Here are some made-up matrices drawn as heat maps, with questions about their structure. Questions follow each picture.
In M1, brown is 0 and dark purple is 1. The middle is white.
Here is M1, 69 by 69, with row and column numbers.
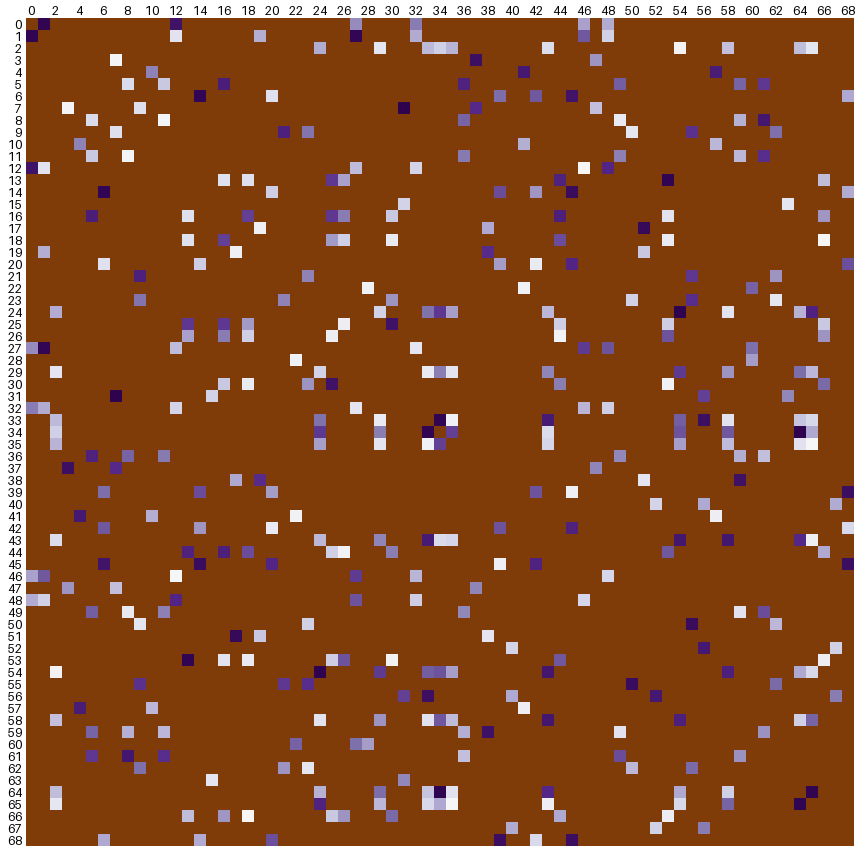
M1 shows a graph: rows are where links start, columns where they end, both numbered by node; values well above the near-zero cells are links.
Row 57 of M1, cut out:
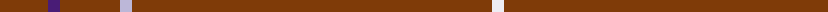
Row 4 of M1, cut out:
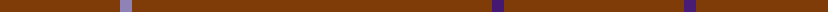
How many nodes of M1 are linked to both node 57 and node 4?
2
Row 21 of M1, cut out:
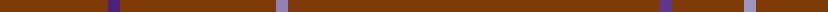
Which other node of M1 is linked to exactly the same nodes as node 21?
node 50
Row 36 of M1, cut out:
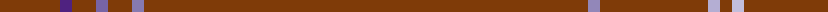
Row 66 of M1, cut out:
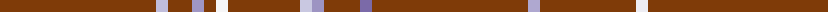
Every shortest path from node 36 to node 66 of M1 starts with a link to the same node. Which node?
node 5
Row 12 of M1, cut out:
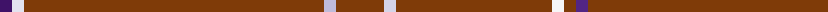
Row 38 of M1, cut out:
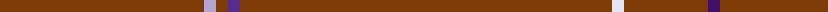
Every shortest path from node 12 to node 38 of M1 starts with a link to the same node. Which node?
node 1
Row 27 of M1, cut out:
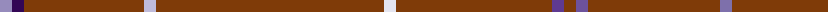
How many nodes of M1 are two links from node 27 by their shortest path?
3
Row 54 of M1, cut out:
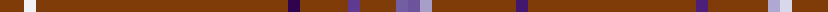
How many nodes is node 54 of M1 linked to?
10
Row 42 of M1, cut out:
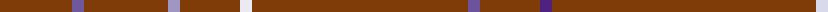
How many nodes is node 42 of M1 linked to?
6
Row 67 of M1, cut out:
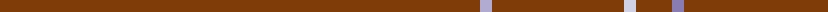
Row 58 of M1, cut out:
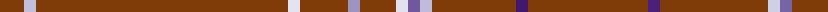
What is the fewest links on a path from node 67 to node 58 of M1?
3
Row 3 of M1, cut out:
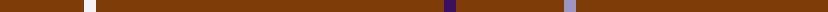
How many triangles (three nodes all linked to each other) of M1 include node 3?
3
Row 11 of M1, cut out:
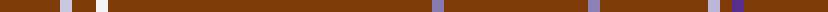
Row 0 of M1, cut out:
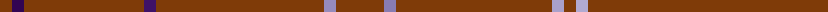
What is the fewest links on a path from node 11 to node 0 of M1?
5
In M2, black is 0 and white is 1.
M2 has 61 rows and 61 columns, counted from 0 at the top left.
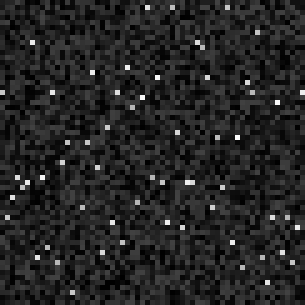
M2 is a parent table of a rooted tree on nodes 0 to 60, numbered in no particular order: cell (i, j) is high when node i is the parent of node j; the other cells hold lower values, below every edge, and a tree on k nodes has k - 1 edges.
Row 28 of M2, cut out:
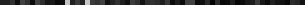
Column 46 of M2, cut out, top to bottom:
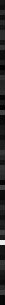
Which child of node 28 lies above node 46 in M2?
13
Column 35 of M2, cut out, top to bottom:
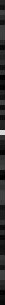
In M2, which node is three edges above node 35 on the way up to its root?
25
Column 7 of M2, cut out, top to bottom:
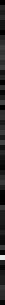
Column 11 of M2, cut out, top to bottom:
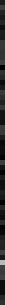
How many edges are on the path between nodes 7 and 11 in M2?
3
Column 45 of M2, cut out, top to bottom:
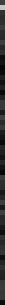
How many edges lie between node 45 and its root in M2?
9
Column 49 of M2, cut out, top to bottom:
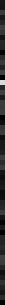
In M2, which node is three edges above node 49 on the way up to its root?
15
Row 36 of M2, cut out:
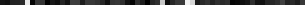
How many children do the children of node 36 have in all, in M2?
3
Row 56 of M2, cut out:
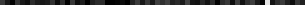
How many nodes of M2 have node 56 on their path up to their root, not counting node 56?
4
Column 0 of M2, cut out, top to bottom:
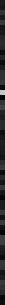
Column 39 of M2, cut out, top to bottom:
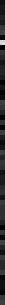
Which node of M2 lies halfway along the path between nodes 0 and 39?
52
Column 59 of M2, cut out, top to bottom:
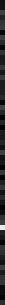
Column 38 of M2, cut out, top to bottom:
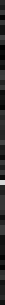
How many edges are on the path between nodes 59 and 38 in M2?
3
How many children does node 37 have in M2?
2
